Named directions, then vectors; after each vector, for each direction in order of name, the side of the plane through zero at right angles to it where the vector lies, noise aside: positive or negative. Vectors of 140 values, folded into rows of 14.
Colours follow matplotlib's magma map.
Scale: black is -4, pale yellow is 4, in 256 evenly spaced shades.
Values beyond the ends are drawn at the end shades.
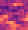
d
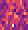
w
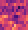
positive, negative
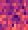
positive, negative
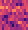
negative, negative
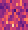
positive, positive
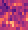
positive, positive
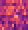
negative, positive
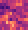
positive, positive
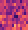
positive, negative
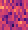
negative, negative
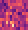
positive, positive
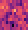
negative, negative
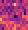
positive, negative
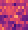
negative, positive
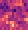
positive, positive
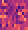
positive, negative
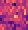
negative, positive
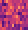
negative, positive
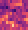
positive, positive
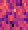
negative, negative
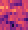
negative, negative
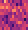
negative, negative
